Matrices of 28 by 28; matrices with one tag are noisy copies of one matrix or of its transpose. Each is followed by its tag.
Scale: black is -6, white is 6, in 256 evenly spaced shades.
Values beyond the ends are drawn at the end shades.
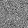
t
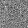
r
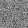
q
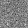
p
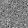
p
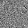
p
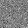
t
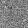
r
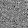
q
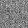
r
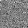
q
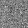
r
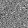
p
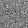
r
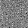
q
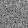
r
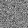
q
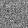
r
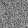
q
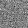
q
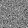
t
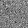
r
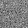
r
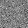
t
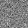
p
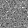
p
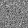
r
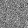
t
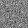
r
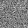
p
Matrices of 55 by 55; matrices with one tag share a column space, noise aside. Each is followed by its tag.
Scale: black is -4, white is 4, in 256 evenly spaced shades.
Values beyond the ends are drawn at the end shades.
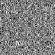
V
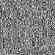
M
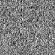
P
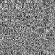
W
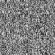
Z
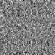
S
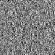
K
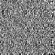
S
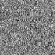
P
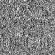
M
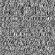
V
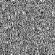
K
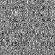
P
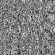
Z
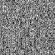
M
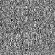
P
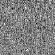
W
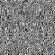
K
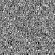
V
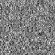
V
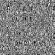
V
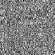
M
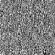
Z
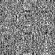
Z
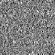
S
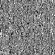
Z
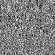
W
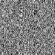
S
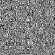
P
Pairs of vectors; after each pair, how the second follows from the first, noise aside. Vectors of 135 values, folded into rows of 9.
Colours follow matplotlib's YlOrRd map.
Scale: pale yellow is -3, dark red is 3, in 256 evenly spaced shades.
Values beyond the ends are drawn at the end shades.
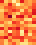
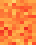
reversed, shrunk.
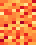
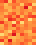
reversed, negated, shrunk.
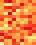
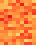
reversed, shrunk.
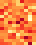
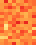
reversed, shrunk.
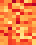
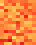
reversed, shrunk.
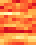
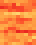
reversed, negated, shrunk.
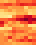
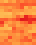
shrunk.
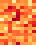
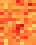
reversed, shrunk.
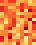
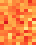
negated, shrunk.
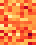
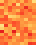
shrunk.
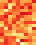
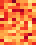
reversed, negated.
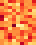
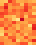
reversed, shrunk.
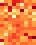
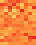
shrunk.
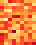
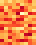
reversed, negated.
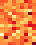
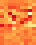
negated, partly zeroed.
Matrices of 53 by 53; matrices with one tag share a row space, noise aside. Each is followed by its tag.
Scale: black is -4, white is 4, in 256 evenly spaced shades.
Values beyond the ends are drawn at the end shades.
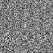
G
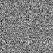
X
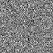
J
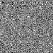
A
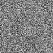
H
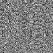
G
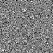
G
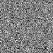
H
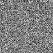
X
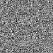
A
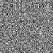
A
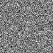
H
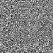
A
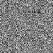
H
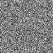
H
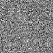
X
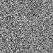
A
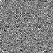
H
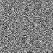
G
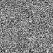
X
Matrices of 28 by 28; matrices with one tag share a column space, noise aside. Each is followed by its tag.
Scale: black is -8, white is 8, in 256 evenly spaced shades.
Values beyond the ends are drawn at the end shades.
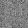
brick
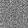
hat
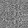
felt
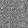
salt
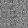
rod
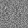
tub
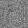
tub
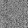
brick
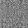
brick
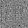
tub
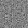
tub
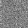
rod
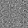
salt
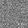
hat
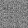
salt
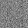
brick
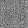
hat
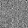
brick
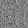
rod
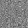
brick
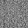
brick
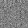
rod
